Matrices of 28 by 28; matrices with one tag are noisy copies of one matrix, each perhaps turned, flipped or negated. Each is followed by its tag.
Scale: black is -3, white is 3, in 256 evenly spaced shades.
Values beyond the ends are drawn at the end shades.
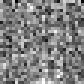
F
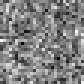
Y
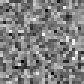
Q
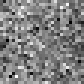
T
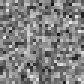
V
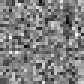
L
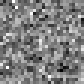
L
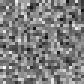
V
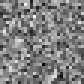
V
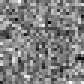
V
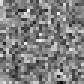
L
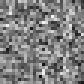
L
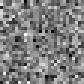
V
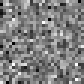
V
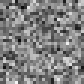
V
